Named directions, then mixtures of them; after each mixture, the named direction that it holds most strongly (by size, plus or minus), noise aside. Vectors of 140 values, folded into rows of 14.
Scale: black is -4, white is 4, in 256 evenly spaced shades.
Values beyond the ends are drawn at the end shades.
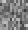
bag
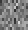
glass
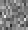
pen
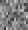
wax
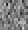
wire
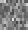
bag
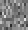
pen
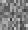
bag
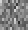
glass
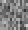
bag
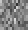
glass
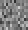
pen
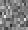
pen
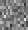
pen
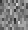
glass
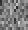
glass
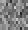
wire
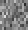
pen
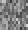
bag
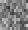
bag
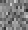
wax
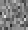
pen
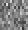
wire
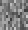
bag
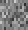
wax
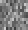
wax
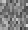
bag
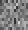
glass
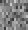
wax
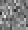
pen
